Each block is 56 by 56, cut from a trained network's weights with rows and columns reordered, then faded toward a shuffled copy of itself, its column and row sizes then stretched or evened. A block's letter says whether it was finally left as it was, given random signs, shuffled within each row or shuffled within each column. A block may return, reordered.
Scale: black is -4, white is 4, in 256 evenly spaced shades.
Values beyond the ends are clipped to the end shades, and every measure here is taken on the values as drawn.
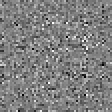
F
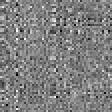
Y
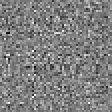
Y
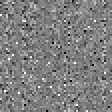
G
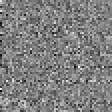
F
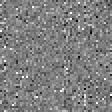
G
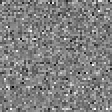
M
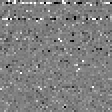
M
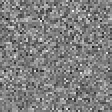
M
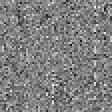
G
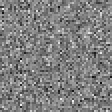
G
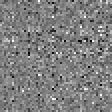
F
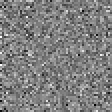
F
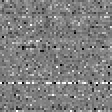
M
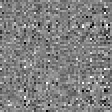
Y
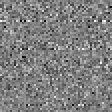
M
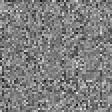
F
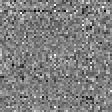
F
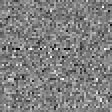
M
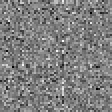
F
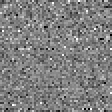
M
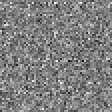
M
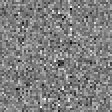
G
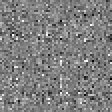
F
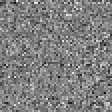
M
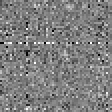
F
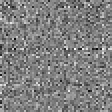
F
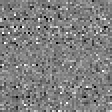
M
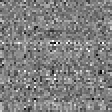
Y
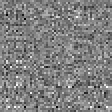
Y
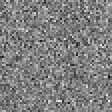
M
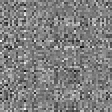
Y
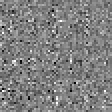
F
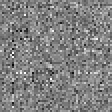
F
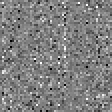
G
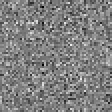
F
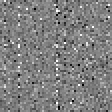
G
